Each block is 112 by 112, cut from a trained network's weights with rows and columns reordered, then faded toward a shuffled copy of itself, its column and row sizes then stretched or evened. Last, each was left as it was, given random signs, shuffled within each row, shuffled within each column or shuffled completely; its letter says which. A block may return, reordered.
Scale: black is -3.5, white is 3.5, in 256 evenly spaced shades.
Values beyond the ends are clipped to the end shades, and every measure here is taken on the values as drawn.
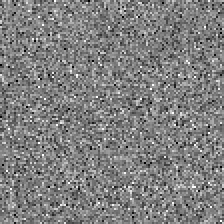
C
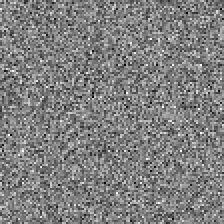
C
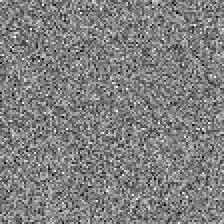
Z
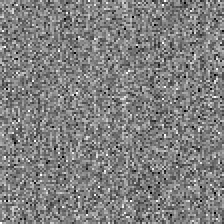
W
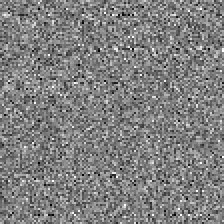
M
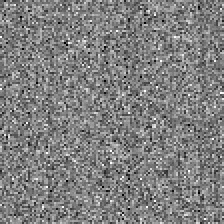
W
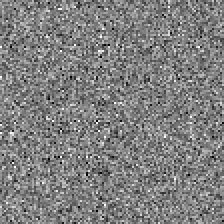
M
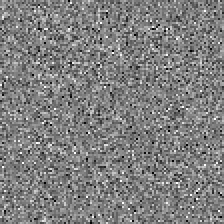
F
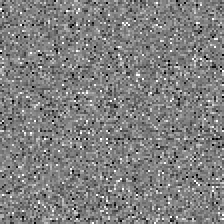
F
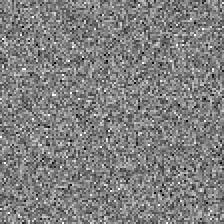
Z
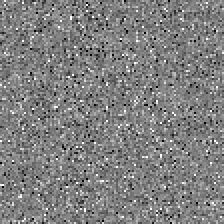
W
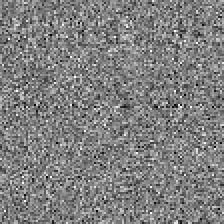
M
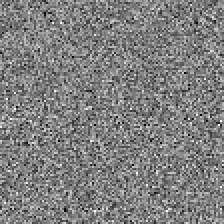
C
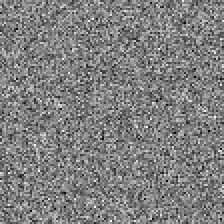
Z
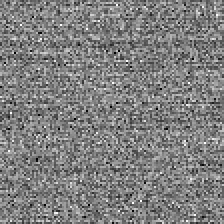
M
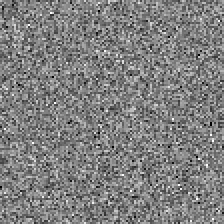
W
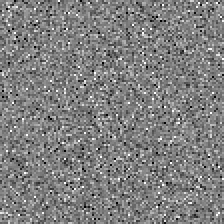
Z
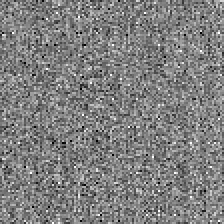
M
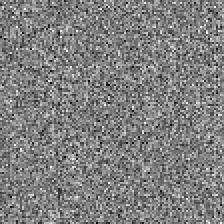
M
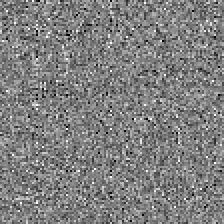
M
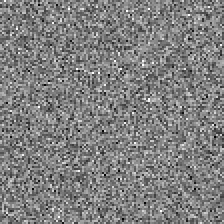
Z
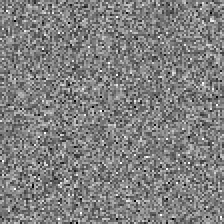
F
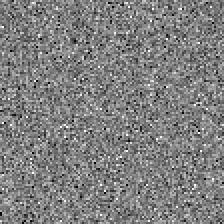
Z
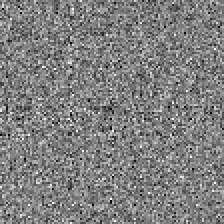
M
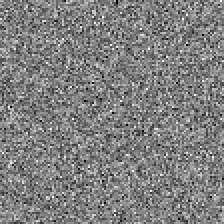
Z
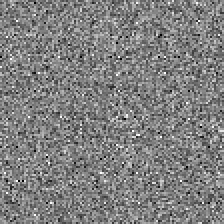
F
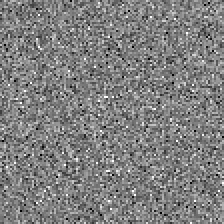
Z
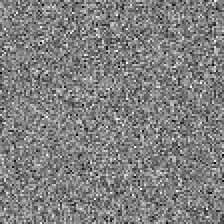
W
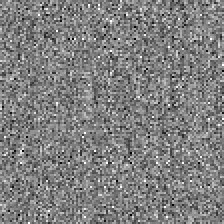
M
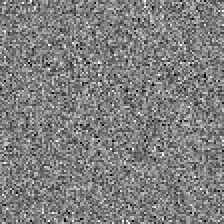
F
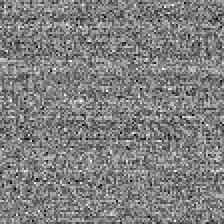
C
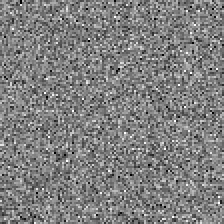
Z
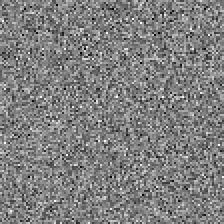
C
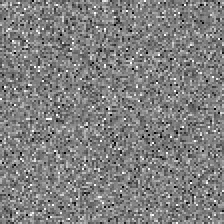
Z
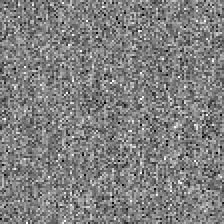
W
